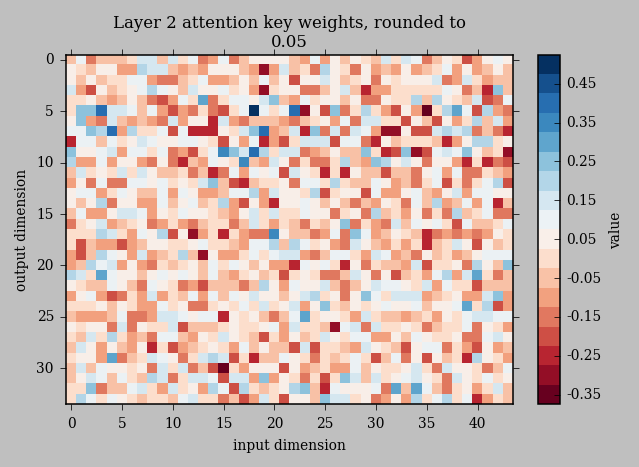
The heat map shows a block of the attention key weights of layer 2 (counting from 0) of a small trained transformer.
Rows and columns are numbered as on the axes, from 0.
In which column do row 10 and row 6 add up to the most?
30
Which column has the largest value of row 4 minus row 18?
40
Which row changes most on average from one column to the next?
5
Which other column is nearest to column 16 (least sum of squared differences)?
33
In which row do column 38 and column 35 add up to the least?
17
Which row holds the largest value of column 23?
25
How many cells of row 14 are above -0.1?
31
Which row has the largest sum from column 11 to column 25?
9
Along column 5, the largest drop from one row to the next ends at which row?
12
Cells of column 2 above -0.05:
22
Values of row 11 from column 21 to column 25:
-0.2 0.15 0.05 0 -0.25
